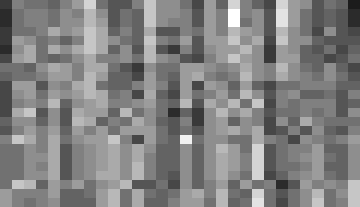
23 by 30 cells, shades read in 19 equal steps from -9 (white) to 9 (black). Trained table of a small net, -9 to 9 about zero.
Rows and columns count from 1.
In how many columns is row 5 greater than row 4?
9
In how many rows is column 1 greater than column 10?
21
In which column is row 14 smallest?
7
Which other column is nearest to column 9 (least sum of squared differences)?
5
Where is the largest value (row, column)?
1, 30
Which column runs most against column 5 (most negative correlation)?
14
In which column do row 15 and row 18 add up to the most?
23
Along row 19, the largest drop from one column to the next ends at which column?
22
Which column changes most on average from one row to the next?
12
